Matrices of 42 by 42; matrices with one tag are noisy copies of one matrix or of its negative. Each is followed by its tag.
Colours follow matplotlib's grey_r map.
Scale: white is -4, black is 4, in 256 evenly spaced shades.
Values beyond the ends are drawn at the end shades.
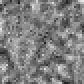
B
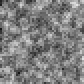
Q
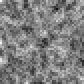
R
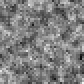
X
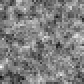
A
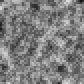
B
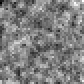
Q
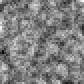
B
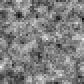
A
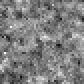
A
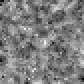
R
